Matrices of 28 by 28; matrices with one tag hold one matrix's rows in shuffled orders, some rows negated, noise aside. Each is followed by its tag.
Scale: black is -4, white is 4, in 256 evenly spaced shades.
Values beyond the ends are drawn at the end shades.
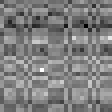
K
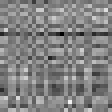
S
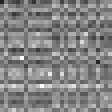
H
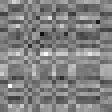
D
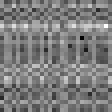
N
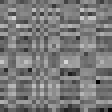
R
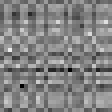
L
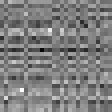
H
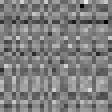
N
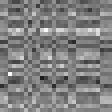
D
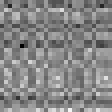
L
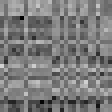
H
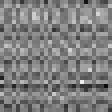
N
